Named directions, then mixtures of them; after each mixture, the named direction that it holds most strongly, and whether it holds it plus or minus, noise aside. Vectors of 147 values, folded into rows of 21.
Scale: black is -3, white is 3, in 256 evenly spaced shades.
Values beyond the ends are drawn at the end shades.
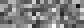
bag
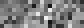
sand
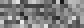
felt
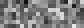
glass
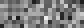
sand, plus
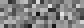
bag, minus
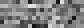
felt, minus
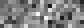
sand, plus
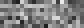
felt, minus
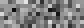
sand, minus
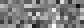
bag, plus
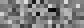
bag, minus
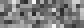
bag, plus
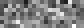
glass, plus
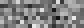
felt, plus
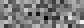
sand, minus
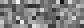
felt, plus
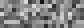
bag, minus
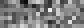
felt, plus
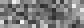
felt, plus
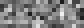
bag, minus
